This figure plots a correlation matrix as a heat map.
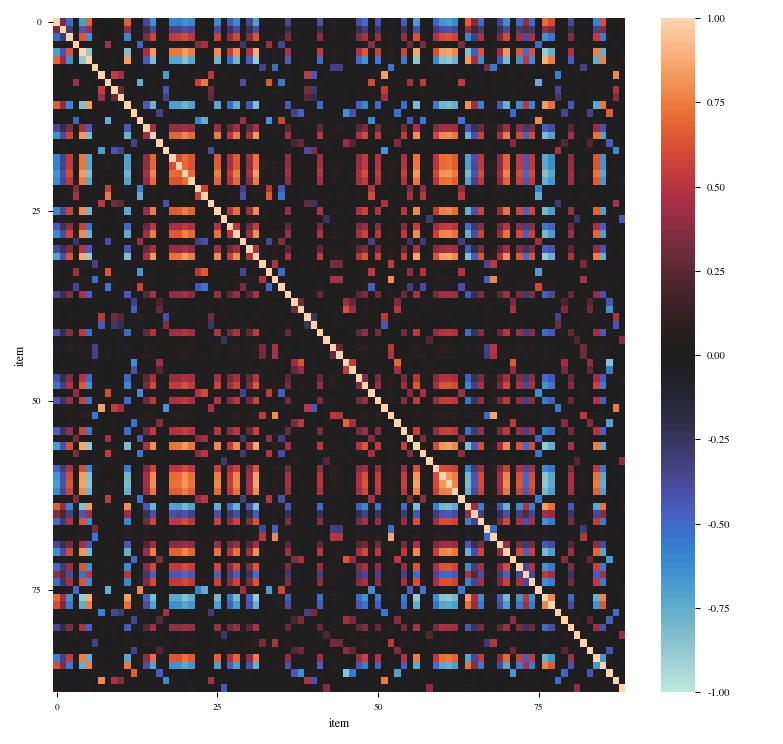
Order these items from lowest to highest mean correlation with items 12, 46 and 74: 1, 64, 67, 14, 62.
64, 1, 67, 14, 62
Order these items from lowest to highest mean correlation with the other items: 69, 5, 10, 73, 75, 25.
5, 73, 75, 10, 69, 25
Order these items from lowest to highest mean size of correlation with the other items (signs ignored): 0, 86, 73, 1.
86, 1, 73, 0
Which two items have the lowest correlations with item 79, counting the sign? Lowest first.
86, 12
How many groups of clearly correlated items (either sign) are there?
6
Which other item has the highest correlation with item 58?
88
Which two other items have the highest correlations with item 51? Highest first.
7, 87
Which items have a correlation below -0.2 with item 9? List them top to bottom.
17, 40, 78
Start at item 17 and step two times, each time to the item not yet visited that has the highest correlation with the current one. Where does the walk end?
40
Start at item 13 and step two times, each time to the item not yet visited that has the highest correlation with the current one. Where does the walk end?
35
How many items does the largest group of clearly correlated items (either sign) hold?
41
